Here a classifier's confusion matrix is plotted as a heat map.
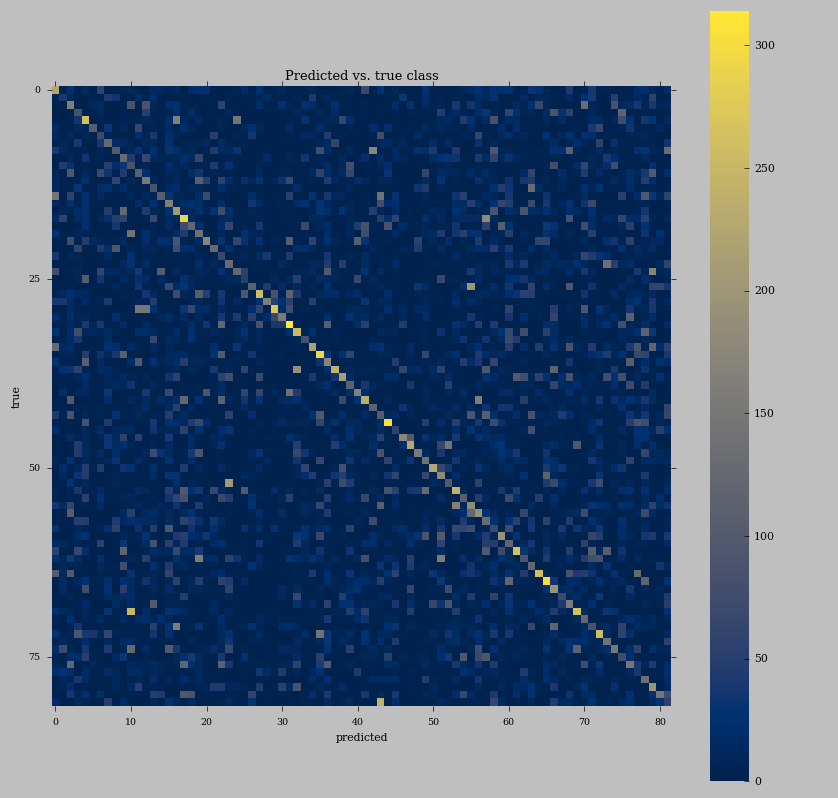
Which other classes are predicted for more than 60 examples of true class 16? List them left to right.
9, 22, 58, 62
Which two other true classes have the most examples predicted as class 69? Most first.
74, 47
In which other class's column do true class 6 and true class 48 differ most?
19
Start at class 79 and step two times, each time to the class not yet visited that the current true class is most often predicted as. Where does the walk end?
78
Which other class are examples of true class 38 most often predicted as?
61
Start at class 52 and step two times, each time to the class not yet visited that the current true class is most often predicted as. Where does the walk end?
73
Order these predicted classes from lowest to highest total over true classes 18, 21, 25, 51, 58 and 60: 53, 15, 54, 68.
68, 54, 53, 15
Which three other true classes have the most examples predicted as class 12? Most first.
29, 2, 9
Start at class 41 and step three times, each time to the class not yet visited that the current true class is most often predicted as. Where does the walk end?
53
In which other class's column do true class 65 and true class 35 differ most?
60
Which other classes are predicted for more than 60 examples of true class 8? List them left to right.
35, 42, 58, 68, 81
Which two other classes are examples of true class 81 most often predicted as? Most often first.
43, 58
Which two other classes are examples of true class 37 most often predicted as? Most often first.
32, 66
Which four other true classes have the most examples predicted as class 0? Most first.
14, 34, 64, 24
